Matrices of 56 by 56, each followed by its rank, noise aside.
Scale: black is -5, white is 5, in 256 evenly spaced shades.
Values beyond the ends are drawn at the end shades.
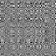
three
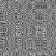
four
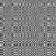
one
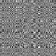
three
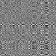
three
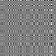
one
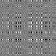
one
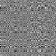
four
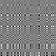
one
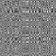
two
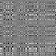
two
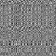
three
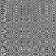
two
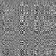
four
